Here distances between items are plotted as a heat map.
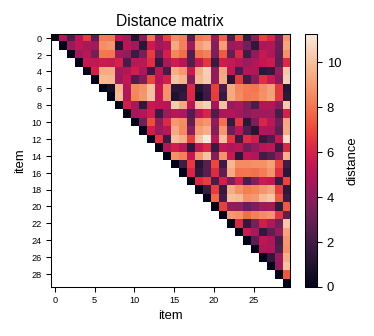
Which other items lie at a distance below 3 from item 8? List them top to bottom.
1, 11, 25
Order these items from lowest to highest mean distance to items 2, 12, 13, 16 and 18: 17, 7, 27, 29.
17, 7, 29, 27
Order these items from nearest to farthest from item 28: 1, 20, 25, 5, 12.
20, 25, 1, 5, 12
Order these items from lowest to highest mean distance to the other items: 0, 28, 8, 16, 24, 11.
28, 24, 11, 0, 8, 16
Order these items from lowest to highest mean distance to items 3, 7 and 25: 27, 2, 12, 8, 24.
24, 2, 8, 27, 12
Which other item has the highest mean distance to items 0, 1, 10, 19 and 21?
12
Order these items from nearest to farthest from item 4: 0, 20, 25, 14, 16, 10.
14, 20, 25, 10, 0, 16
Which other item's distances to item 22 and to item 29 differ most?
5
